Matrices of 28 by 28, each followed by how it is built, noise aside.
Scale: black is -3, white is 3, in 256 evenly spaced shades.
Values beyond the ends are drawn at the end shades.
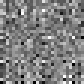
low rank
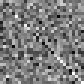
diagonal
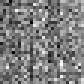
blocks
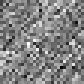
Hankel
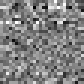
low rank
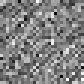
Hankel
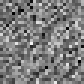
Hankel
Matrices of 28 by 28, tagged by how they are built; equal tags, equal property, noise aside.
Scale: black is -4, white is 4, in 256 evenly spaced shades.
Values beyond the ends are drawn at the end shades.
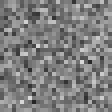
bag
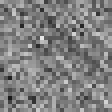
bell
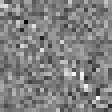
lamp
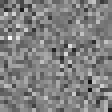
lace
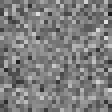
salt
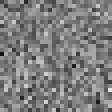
bag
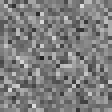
bell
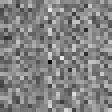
salt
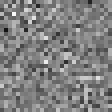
lace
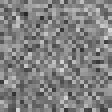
bell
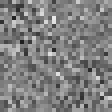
lace
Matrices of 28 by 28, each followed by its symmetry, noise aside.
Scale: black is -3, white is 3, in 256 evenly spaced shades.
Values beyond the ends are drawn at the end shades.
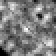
symmetric across the other diagonal.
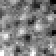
antisymmetric.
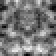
mirrored left to right.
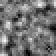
symmetric.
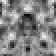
mirrored left to right.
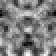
mirrored left to right.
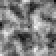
antisymmetric.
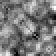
symmetric.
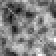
symmetric.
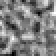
antisymmetric.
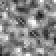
symmetric across the other diagonal.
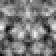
mirrored left to right.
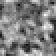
antisymmetric.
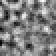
antisymmetric.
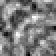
symmetric.
